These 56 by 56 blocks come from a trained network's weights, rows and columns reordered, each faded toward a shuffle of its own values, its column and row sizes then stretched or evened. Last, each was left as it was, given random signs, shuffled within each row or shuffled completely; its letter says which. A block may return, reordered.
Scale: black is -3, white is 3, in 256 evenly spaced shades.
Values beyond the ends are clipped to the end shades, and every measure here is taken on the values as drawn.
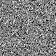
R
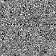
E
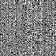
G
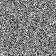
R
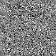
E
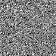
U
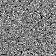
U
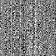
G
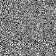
E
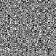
G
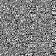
G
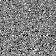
U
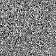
E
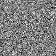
U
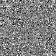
E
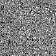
E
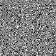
E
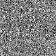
E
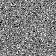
R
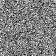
R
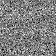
U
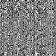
G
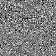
E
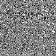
E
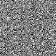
G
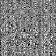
G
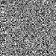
G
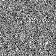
U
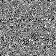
U
